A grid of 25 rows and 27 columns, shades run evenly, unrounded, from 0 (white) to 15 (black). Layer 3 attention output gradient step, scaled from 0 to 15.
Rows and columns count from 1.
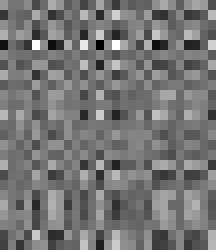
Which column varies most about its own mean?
15
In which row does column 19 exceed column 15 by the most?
5
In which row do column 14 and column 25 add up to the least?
21
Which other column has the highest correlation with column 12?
17
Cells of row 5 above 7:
17
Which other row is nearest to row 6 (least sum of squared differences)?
11
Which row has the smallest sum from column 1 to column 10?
12
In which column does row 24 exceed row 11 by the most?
7
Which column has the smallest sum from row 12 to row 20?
1
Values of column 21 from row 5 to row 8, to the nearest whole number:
13 7 11 7
